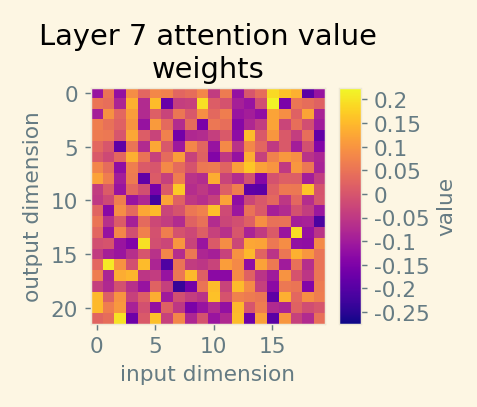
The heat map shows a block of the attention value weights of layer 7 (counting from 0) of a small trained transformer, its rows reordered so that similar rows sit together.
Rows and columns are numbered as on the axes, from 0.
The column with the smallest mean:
19
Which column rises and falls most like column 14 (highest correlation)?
4
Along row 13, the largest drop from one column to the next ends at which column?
18
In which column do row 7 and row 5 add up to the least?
2
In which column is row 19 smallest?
15
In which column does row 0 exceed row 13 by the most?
16
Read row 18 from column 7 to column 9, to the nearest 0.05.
-0.25 -0.15 0.05
